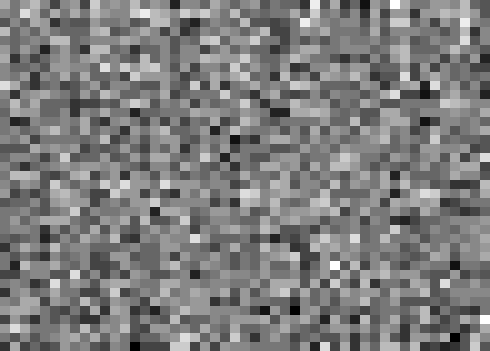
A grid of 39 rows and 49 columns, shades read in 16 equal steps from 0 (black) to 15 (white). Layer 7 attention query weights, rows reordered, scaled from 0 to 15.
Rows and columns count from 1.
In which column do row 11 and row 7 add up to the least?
49
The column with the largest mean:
25
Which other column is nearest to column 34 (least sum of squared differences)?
17
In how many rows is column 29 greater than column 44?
17
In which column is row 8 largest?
11
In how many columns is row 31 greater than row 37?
23
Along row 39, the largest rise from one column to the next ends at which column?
33
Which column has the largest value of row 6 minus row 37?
41
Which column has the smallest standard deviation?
38
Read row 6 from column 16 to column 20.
6 8 5 8 8
